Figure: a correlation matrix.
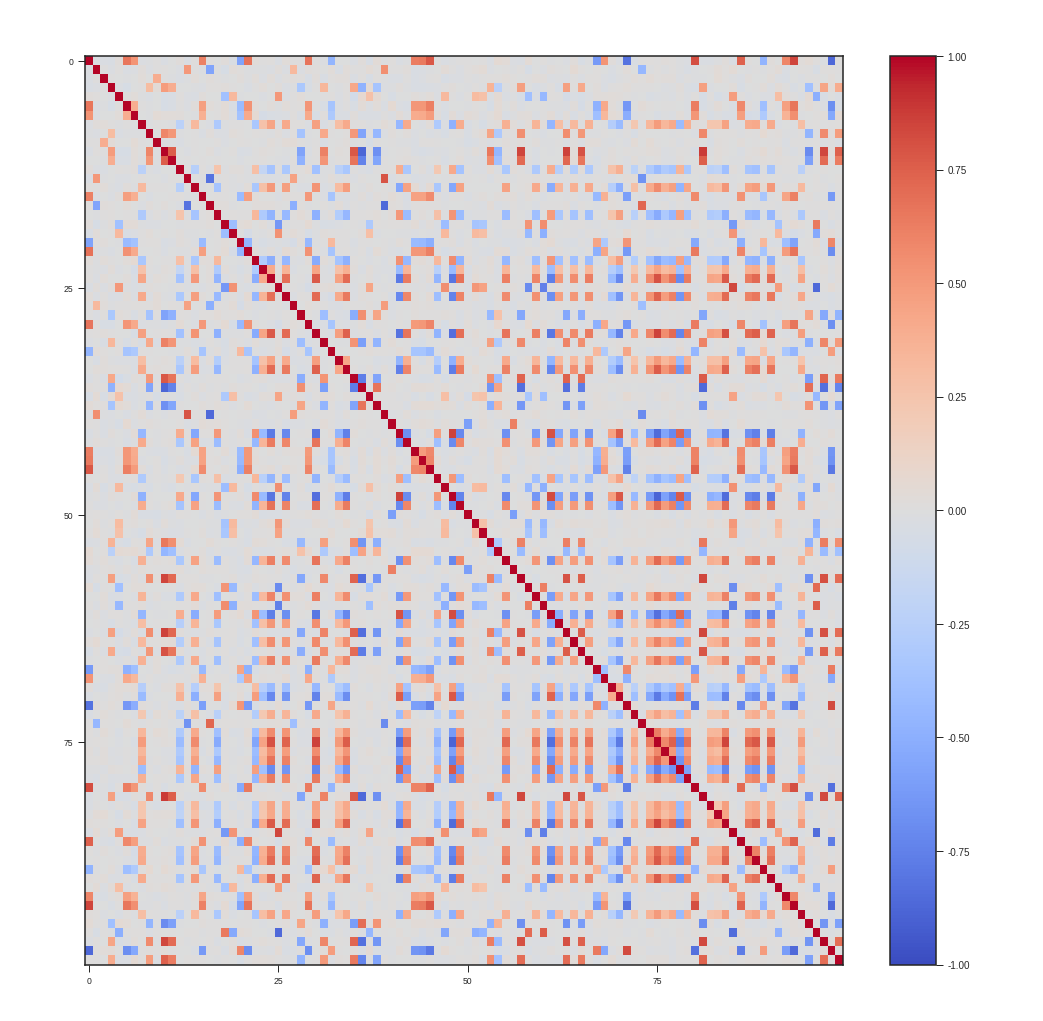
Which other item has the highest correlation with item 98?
71
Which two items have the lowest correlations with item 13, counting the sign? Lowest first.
16, 73
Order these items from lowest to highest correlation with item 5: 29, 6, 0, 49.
49, 6, 29, 0
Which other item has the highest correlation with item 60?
96
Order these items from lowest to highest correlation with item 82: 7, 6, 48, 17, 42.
48, 17, 6, 7, 42
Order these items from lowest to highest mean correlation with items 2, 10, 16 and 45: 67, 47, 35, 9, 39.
39, 67, 47, 9, 35
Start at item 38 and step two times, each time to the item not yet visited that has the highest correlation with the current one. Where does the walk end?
95
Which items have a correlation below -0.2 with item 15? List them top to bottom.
20, 32, 67, 71, 89, 98
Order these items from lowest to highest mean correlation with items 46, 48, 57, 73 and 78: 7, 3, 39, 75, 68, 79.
75, 79, 7, 39, 68, 3
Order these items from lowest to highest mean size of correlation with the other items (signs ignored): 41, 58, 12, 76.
58, 12, 76, 41
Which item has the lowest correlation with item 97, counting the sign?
36
